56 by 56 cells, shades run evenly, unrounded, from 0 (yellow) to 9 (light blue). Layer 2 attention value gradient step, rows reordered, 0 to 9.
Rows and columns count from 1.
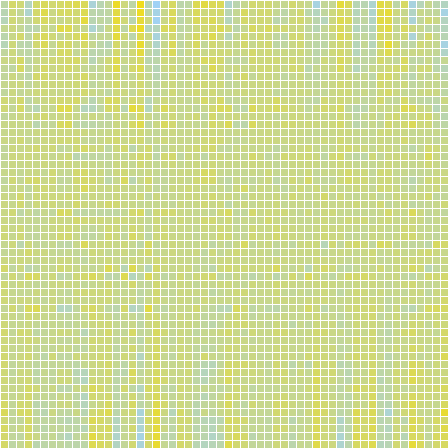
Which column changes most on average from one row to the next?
17
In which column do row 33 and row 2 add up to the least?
18
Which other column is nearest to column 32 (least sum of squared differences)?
21
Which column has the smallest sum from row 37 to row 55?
20
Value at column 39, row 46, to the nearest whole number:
6
